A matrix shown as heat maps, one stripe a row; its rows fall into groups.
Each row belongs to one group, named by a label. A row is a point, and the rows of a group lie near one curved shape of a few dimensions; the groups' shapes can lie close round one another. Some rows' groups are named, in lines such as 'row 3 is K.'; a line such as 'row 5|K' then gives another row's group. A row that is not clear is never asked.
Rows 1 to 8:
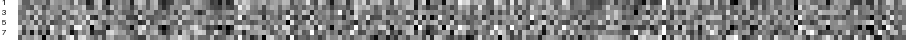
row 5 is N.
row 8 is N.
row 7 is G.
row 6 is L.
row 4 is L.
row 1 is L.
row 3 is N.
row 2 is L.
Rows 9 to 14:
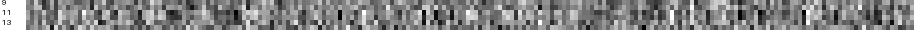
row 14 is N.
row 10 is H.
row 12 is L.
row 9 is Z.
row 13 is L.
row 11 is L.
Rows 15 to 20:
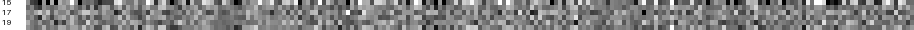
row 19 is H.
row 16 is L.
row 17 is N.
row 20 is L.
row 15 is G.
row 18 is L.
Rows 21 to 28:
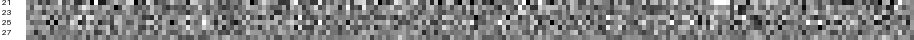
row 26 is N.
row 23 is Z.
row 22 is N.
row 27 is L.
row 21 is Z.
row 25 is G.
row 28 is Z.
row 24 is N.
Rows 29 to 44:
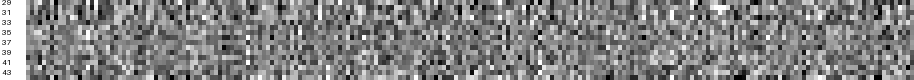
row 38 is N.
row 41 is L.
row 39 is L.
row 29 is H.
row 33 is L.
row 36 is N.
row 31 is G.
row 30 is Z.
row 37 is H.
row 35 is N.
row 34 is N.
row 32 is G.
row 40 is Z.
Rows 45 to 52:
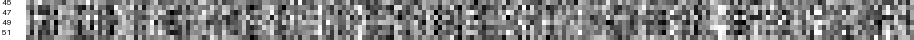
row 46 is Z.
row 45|N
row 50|Z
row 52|Z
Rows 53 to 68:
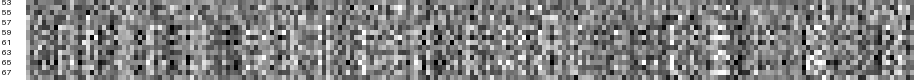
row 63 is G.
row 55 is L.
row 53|H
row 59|L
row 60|Z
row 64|Z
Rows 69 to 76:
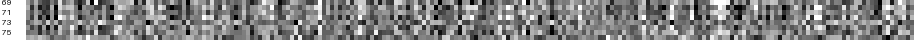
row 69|Z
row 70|G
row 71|Z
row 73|N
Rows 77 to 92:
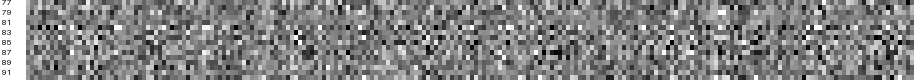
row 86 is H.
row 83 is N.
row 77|H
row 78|N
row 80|H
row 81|Z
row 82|G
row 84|L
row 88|N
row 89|H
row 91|H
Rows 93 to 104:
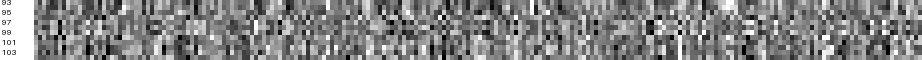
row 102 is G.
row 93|Z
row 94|Z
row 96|L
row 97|N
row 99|N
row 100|G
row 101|L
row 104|L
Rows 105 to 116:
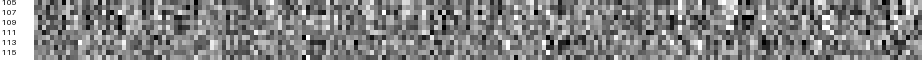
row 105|Z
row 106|L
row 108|G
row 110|G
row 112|N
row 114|H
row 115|L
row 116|N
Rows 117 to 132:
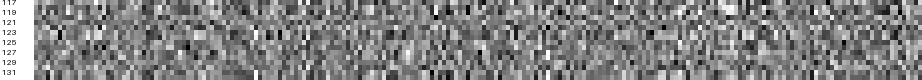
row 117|N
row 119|L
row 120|H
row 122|H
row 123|N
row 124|N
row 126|L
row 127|Z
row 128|Z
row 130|N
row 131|L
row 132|L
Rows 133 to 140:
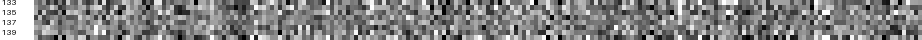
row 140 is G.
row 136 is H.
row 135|G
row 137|L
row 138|N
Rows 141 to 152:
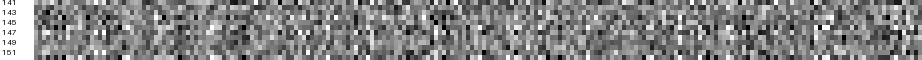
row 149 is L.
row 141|N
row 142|Z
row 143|L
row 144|G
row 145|H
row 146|G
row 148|L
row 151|N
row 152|G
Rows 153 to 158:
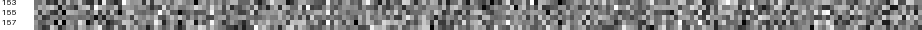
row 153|Z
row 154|N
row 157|G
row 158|L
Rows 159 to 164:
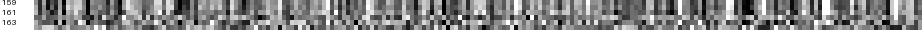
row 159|G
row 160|G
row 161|G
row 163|G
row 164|N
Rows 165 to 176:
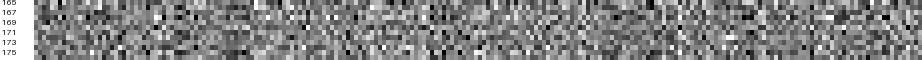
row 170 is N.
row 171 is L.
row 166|L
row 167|L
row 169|L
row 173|H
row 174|Z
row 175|L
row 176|L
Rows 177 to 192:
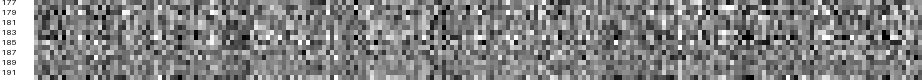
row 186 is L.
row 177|H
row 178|Z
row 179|G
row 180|L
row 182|L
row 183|Z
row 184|G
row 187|N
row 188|H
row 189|L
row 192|G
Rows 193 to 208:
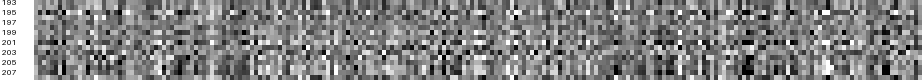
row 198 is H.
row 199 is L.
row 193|N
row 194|N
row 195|G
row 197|H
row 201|G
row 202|N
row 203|Z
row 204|L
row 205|G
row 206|G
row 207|G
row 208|N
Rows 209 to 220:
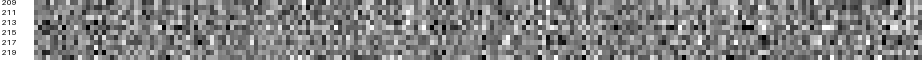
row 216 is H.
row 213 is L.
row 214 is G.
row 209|L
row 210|L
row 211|Z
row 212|N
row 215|L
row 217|H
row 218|H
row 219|L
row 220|H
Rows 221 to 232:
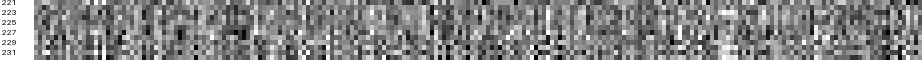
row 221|N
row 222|L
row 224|Z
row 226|L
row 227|L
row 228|G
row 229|H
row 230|Z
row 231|N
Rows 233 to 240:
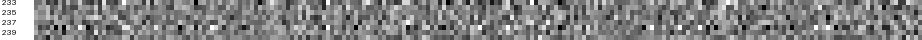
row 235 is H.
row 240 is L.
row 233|Z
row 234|H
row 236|N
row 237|Z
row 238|G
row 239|H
